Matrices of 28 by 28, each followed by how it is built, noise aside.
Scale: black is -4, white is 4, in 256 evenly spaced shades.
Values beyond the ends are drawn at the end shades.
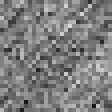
Hankel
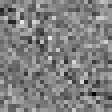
banded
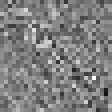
banded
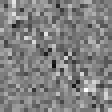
banded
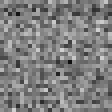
blocks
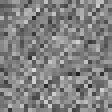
Hankel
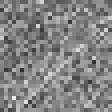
Hankel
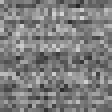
blocks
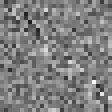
banded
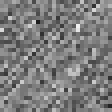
Hankel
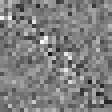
banded
